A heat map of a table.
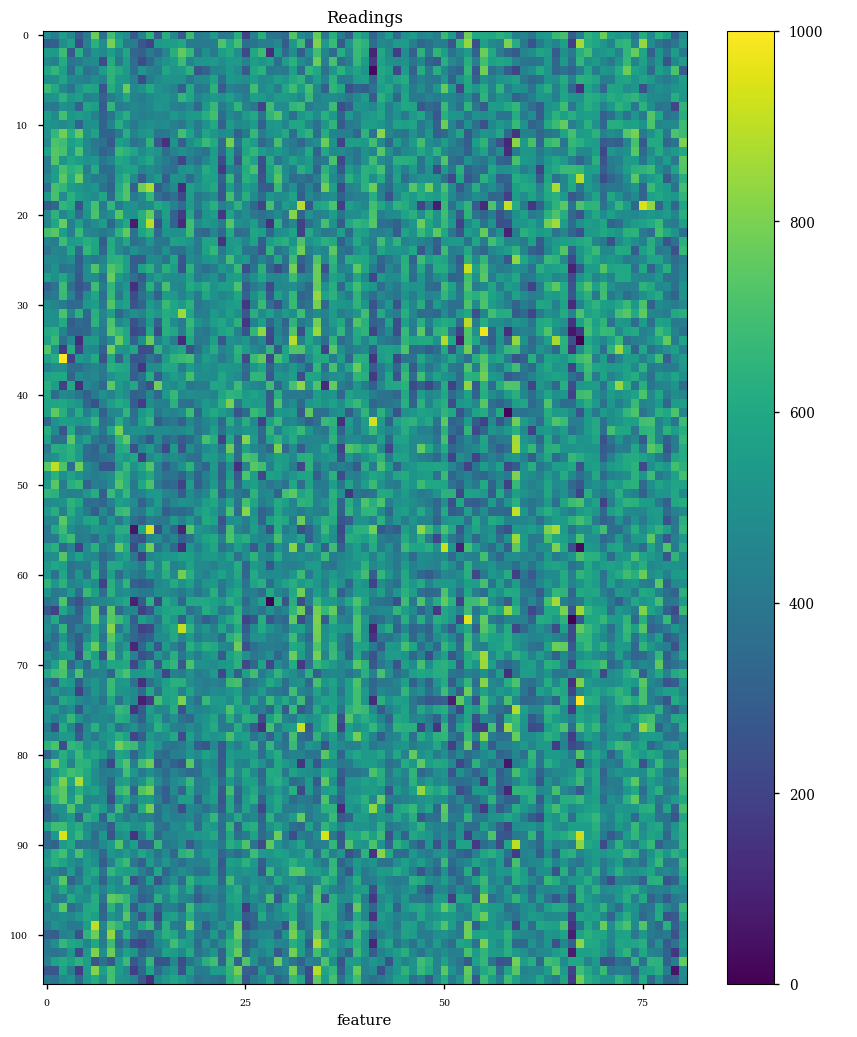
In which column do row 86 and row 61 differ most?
41
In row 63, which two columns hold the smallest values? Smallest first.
28, 11
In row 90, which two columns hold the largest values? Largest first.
59, 67
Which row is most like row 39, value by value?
35
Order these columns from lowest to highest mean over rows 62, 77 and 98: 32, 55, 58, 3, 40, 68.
55, 3, 40, 68, 58, 32
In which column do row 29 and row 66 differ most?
17
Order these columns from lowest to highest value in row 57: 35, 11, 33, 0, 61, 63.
11, 35, 61, 63, 0, 33
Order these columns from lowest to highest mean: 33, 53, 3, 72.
33, 3, 72, 53
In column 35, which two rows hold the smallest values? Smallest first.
39, 35
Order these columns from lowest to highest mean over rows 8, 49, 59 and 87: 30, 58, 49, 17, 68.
49, 17, 30, 58, 68
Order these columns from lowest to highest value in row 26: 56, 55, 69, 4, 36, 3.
4, 3, 56, 69, 36, 55
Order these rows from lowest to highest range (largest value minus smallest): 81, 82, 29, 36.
82, 29, 81, 36
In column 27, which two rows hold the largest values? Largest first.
33, 36
